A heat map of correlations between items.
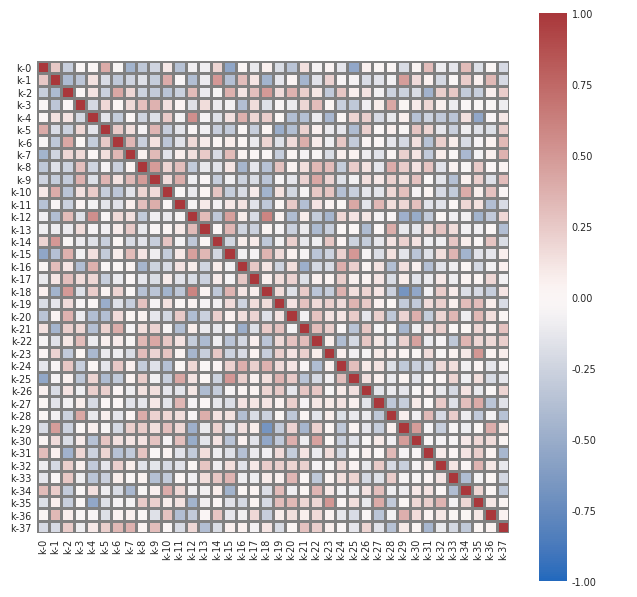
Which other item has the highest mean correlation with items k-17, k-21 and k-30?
k-22
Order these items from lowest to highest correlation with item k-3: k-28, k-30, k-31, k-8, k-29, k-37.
k-37, k-29, k-30, k-31, k-8, k-28
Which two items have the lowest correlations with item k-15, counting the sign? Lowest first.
k-0, k-34
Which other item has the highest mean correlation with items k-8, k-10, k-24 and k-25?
k-19
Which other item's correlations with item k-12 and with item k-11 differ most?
k-18
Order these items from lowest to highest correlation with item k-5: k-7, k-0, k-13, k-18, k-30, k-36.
k-36, k-13, k-18, k-7, k-30, k-0
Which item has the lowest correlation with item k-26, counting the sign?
k-13
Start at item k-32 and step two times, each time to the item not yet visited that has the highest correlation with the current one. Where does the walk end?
k-23
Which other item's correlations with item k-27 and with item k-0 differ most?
k-11
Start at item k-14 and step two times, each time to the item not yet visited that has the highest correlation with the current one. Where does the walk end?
k-29
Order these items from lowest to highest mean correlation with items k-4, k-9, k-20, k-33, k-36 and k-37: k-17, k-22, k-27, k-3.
k-27, k-3, k-17, k-22
